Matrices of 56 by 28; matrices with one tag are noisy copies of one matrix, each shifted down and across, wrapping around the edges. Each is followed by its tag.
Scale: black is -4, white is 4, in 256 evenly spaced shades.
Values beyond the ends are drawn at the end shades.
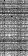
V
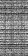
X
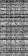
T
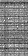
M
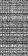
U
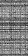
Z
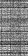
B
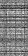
B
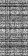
T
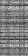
T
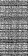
B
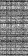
T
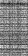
M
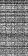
B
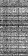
V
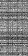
Z
